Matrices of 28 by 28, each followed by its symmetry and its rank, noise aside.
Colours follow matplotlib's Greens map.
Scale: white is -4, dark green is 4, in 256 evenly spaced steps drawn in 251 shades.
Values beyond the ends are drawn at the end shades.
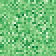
antisymmetric, rank eight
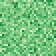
no symmetry, rank eight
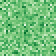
no symmetry, rank seven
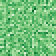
antisymmetric, rank eight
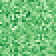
antisymmetric, rank eight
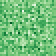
antisymmetric, rank eight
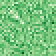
symmetric, rank six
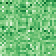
antisymmetric, rank six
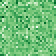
symmetric, rank six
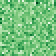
no symmetry, rank eight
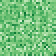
symmetric, rank eight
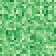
no symmetry, rank eight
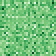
no symmetry, rank six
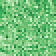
antisymmetric, rank eight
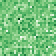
symmetric, rank eight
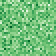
antisymmetric, rank eight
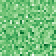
no symmetry, rank eight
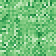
antisymmetric, rank eight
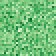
antisymmetric, rank eight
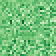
no symmetry, rank six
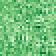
antisymmetric, rank six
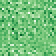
antisymmetric, rank six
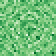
symmetric, rank six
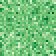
antisymmetric, rank six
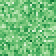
no symmetry, rank seven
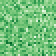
antisymmetric, rank six
